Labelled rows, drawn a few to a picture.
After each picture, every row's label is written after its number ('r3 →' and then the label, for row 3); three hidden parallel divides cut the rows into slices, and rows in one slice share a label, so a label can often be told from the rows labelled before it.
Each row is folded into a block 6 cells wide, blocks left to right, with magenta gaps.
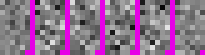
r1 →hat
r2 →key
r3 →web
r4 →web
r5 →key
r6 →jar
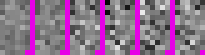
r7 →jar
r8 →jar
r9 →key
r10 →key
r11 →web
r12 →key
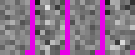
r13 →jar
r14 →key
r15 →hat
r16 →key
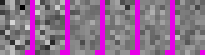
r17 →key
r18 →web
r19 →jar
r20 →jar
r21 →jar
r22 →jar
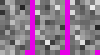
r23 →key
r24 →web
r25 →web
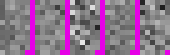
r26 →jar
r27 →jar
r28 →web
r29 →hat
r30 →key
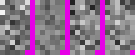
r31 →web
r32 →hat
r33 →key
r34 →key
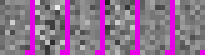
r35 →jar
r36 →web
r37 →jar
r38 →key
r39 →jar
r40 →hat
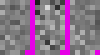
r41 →hat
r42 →key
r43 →hat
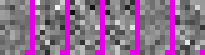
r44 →hat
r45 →web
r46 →key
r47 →key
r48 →hat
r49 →web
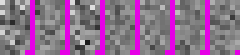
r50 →web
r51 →jar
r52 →web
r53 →hat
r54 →hat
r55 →hat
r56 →hat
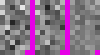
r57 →web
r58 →web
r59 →hat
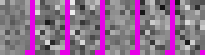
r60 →hat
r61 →web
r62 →web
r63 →jar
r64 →key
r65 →key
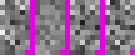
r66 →web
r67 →jar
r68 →web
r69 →web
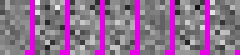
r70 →jar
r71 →web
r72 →key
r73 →key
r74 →hat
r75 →key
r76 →web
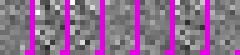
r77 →hat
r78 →web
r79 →web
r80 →hat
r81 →jar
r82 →web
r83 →hat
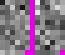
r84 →key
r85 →web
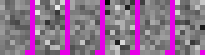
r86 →hat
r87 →web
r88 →hat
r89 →key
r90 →jar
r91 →web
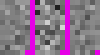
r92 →hat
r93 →key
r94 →hat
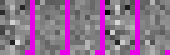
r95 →key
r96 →jar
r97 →jar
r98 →key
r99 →jar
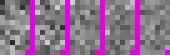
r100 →key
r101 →web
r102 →hat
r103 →hat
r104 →jar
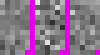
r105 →hat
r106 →web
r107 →hat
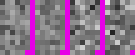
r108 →jar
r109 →hat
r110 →key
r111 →web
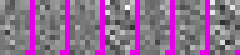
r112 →hat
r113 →hat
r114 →hat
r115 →web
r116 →hat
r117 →hat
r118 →web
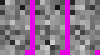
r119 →key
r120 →key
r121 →key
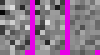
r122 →key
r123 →key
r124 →hat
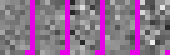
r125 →hat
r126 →jar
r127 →key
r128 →jar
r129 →web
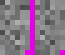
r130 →jar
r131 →hat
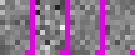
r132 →hat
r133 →key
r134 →hat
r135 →jar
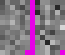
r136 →jar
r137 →key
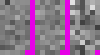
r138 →hat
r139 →hat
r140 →web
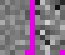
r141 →jar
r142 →key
